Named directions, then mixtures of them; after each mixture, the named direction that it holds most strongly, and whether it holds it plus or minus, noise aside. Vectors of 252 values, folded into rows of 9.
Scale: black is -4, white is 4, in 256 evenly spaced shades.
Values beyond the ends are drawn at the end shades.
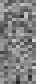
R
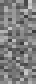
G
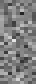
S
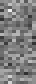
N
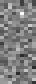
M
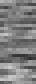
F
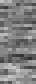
F, plus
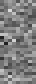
N, plus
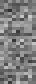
N, minus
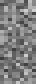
G, plus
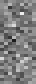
S, minus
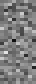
R, minus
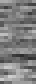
F, plus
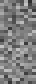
G, minus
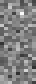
M, plus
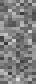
S, plus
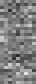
N, minus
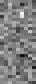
M, plus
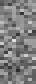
S, plus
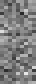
G, plus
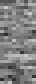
F, minus
